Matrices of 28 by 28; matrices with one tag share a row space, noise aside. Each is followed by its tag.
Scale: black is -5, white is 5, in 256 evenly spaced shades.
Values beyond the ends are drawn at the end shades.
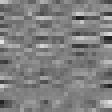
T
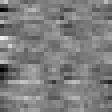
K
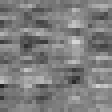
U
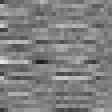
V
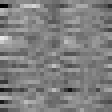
K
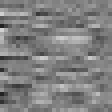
V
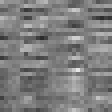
U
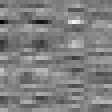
U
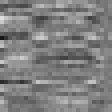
V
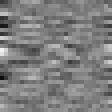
K
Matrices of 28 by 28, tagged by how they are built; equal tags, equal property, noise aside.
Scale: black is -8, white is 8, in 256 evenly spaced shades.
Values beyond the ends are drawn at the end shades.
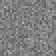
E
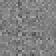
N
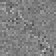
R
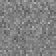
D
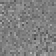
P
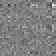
N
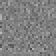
N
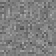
N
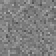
E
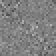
P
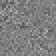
P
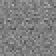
D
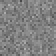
E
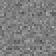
N
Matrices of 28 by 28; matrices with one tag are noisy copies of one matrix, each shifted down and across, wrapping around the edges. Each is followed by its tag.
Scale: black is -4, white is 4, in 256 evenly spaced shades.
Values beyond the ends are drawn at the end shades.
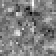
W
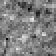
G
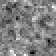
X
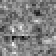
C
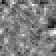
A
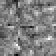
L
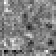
C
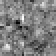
W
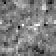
G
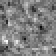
X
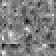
C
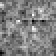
C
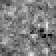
W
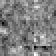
C
